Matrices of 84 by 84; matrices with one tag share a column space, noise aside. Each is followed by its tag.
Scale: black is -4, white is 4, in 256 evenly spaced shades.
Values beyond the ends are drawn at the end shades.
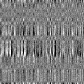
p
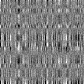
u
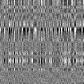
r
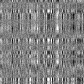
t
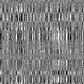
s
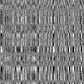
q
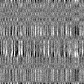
p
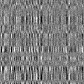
q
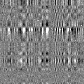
r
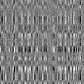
q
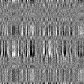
p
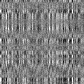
t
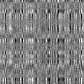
t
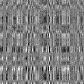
q
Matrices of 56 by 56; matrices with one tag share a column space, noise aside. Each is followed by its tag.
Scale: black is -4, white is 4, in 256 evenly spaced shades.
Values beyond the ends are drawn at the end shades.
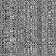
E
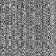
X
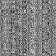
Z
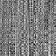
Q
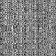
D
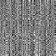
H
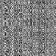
Z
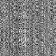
E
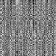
H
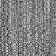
Q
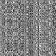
Z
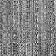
Q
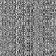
Z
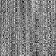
Q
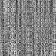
Q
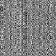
X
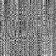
H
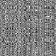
E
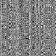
X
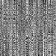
H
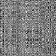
E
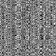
X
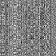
X
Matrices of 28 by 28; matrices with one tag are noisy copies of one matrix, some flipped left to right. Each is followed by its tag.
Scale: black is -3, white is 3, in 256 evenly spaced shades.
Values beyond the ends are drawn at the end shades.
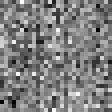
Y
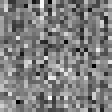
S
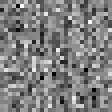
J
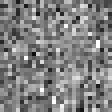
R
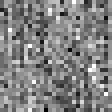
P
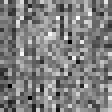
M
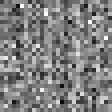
J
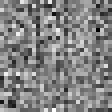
Y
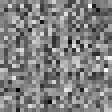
J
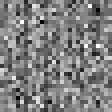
J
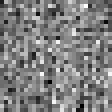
R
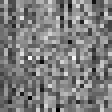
M
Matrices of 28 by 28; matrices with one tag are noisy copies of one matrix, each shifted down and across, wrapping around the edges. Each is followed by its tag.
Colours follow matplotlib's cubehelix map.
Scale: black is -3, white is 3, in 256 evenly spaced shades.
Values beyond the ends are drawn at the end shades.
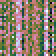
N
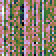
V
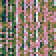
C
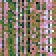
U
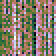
V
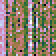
N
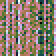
C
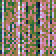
V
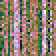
N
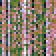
V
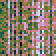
U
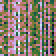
U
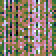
U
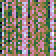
N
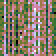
U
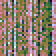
V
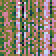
N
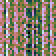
C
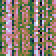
N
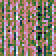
C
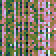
U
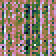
C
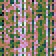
U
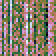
V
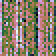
V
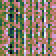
C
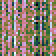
C
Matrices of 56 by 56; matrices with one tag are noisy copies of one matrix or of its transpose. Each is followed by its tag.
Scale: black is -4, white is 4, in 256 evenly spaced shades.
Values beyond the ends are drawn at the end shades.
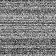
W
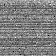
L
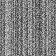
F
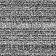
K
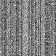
K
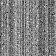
W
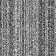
W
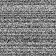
F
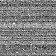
K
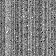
F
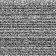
L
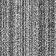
W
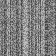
K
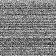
L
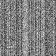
K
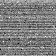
L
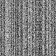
F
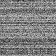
W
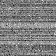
K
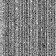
L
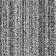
W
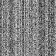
W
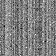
F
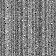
F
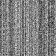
W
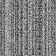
F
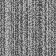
F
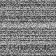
K
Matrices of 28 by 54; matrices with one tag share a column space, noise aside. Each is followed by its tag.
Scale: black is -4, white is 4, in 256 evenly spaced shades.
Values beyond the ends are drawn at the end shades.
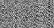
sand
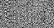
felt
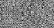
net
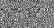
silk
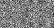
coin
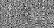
net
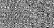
coin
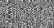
silk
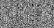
net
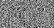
silk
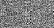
felt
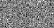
coin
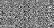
sand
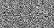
sand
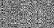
felt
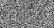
net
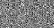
net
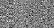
sand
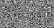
coin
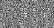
silk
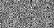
coin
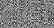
felt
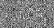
silk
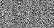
felt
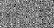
coin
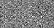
sand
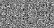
net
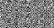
coin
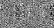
net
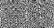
silk
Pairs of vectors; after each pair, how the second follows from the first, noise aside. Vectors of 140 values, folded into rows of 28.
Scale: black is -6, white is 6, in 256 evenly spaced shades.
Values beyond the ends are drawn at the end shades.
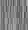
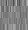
partly zeroed.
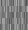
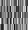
reversed, scaled up.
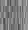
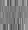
partly zeroed.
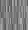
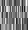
reversed, scaled up.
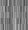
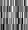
reversed, scaled up.
